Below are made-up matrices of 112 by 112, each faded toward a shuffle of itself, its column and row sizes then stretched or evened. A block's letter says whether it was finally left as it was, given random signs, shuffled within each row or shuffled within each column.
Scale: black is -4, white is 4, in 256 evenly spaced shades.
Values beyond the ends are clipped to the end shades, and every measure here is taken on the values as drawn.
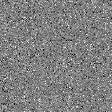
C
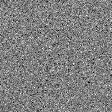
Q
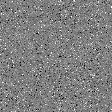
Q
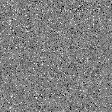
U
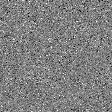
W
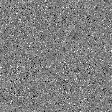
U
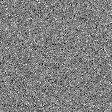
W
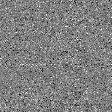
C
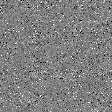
U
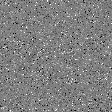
W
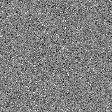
Q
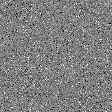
Q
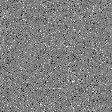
Q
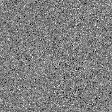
Q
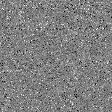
W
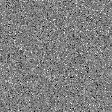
Q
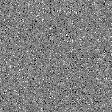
C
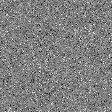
Q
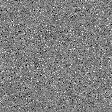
W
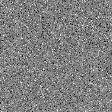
Q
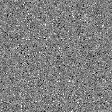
C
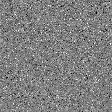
W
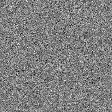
Q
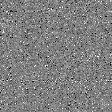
C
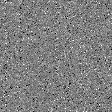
Q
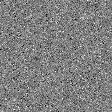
Q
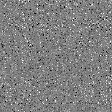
C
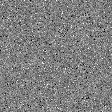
W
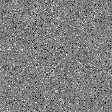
U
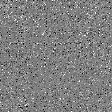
C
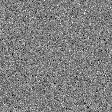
W
